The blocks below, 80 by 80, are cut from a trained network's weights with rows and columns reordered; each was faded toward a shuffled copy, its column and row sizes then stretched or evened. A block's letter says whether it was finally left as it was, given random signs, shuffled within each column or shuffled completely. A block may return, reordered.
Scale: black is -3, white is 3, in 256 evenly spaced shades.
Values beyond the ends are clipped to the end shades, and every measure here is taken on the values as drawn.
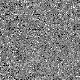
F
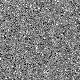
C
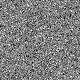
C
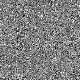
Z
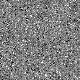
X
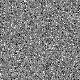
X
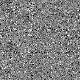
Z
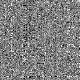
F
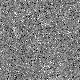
C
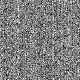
X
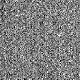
F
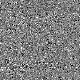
Z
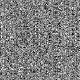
F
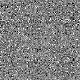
F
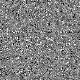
Z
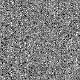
X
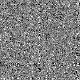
Z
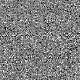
F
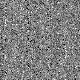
X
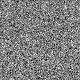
C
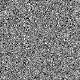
Z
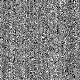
X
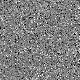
X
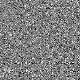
Z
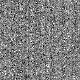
X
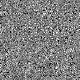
Z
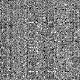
F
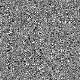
Z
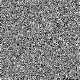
Z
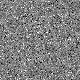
C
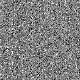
X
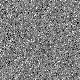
C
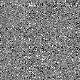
F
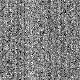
X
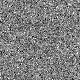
C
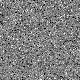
C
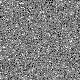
C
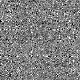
F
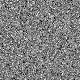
C
